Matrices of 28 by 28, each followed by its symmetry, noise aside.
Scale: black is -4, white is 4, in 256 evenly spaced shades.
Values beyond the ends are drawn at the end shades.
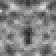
mirrored left to right.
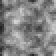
mirrored top to bottom.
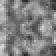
mirrored top to bottom.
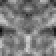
mirrored left to right.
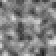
antisymmetric.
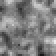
antisymmetric.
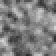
antisymmetric.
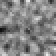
no symmetry.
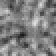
antisymmetric.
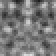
mirrored left to right.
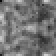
mirrored top to bottom.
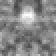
mirrored left to right.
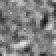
antisymmetric.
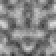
mirrored left to right.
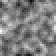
antisymmetric.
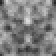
mirrored left to right.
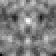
mirrored left to right.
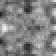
mirrored top to bottom.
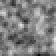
antisymmetric.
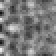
mirrored top to bottom.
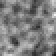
no symmetry.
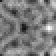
mirrored top to bottom.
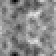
mirrored top to bottom.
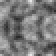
mirrored top to bottom.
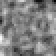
antisymmetric.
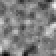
antisymmetric.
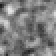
no symmetry.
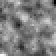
antisymmetric.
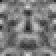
mirrored left to right.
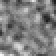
antisymmetric.
